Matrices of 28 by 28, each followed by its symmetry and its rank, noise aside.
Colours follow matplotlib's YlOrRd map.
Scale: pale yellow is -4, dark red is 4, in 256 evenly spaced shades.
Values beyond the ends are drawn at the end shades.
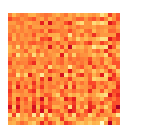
antisymmetric, rank four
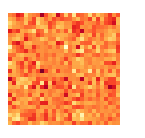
antisymmetric, rank six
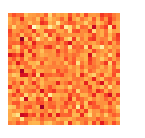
antisymmetric, rank eight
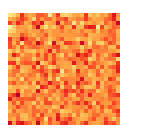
no symmetry, rank eight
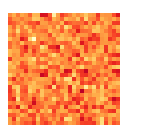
no symmetry, rank eight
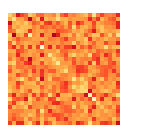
symmetric, rank six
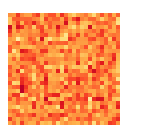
no symmetry, rank eight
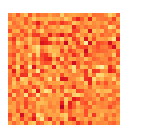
antisymmetric, rank eight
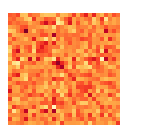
symmetric, rank six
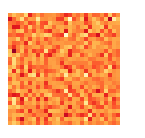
no symmetry, rank six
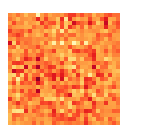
antisymmetric, rank six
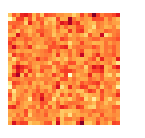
no symmetry, rank six
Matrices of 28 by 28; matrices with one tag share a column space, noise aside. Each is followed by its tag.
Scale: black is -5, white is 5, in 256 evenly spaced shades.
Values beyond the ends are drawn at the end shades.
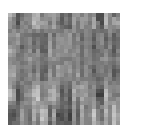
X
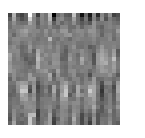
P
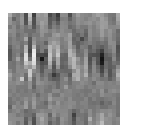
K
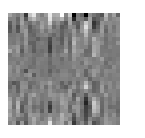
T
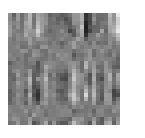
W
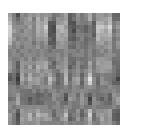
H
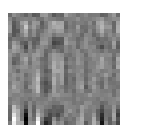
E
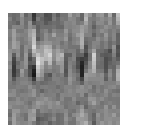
K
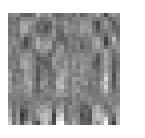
E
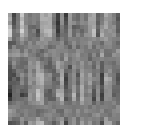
W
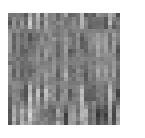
X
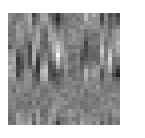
K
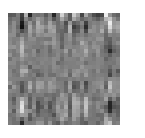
T
